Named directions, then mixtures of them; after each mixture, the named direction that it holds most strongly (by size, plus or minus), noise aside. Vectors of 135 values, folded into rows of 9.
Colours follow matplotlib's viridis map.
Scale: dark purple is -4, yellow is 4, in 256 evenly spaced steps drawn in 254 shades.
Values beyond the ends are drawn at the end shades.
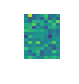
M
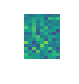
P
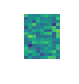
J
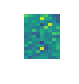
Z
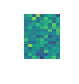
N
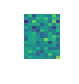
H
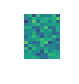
H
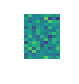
P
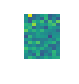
M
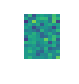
H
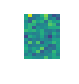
M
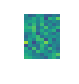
P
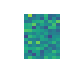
M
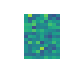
M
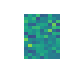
J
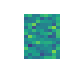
J
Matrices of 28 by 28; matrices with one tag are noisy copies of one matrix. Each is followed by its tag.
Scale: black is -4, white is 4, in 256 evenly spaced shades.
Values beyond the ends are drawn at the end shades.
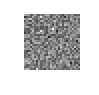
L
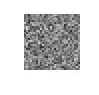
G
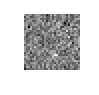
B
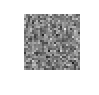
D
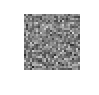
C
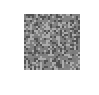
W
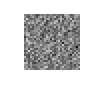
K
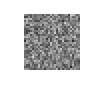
L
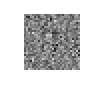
K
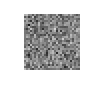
L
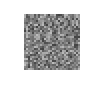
K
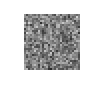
D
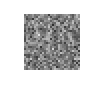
K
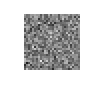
G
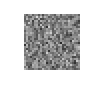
D
